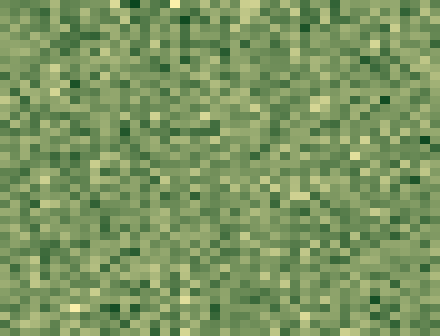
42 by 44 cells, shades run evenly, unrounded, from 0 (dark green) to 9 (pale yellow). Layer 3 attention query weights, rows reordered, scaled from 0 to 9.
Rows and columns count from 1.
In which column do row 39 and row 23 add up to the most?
17
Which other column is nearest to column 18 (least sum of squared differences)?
12
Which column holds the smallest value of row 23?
42
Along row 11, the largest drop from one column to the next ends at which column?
8
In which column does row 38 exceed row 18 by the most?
43
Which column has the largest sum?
25
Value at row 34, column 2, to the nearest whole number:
2
